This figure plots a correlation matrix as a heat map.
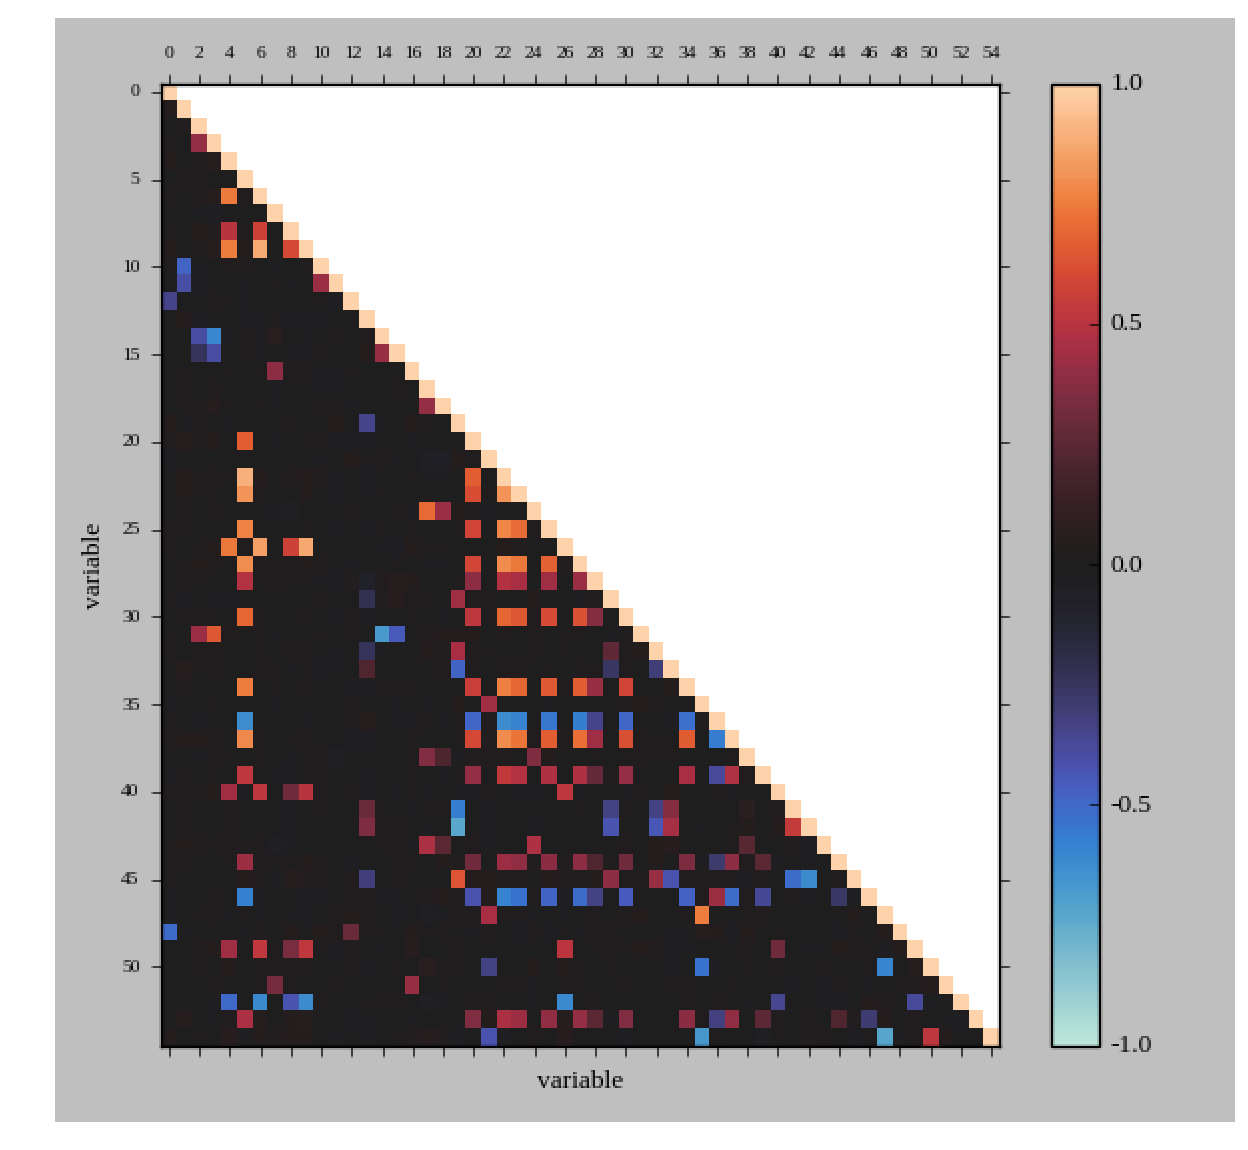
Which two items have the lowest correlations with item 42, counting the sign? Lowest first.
19, 45
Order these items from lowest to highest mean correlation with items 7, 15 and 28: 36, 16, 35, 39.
36, 35, 39, 16
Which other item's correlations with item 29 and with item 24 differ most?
17
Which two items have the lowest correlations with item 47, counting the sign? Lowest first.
54, 50
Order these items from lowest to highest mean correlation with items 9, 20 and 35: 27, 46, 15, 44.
46, 15, 44, 27
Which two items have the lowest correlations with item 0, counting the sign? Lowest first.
48, 12
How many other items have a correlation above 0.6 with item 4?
3
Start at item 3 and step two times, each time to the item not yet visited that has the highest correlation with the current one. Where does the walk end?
2
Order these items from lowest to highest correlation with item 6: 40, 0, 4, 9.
0, 40, 4, 9
